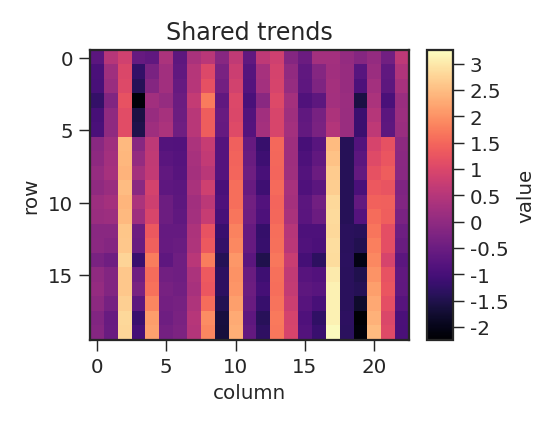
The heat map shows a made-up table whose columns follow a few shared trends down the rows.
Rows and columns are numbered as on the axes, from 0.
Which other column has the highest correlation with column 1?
19
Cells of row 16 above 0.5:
9
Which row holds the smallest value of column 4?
0
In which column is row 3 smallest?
3
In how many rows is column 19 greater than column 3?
6
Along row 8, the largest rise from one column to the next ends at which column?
17
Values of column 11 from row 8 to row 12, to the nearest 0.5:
-0.5 -0.5 -0.5 -0.5 -0.5
